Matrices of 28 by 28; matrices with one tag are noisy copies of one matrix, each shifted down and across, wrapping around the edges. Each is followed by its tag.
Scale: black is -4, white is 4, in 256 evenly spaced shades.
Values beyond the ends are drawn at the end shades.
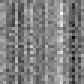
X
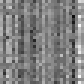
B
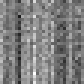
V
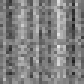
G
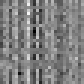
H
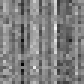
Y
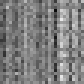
B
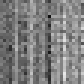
V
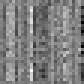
Y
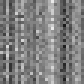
X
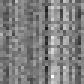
B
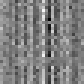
H
